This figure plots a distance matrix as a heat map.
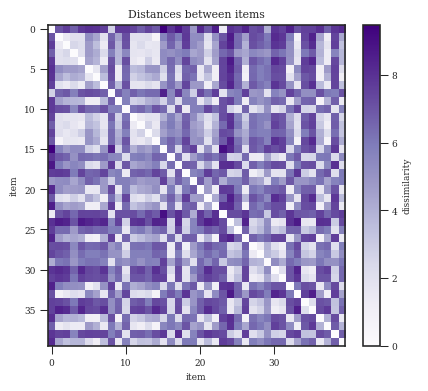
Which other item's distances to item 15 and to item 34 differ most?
24
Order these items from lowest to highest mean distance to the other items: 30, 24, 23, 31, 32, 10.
32, 10, 31, 30, 24, 23
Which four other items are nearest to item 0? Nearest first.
23, 8, 29, 19
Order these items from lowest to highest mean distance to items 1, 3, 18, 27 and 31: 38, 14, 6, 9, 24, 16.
16, 38, 24, 14, 9, 6
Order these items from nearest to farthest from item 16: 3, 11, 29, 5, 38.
38, 29, 3, 11, 5
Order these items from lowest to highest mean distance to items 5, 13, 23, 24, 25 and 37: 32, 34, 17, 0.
34, 32, 17, 0
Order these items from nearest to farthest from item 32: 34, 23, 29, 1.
1, 29, 34, 23
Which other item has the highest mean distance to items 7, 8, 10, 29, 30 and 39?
0
